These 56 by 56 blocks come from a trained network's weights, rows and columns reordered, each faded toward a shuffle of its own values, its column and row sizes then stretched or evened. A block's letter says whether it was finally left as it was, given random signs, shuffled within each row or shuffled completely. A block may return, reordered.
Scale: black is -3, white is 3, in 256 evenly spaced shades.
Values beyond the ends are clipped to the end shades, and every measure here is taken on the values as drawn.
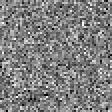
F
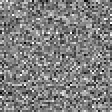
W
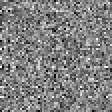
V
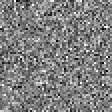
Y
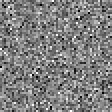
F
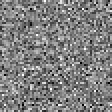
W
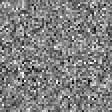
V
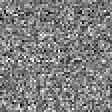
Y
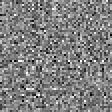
W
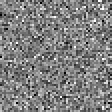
V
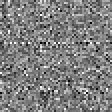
W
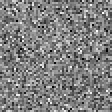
F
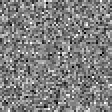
Y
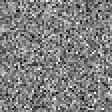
Y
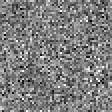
V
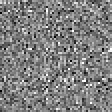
W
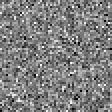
F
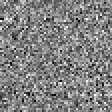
V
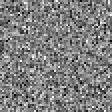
F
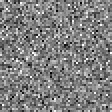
F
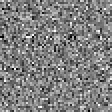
V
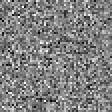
V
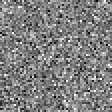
F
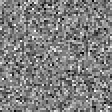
F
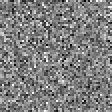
V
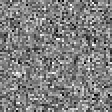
V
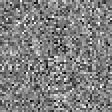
W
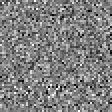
Y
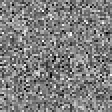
V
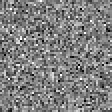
F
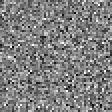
Y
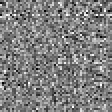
W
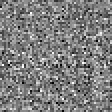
V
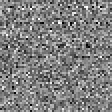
Y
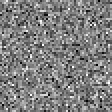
F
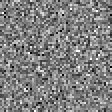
Y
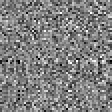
W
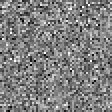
Y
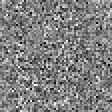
V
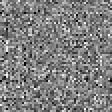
V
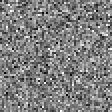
F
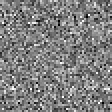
Y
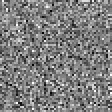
V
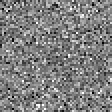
Y
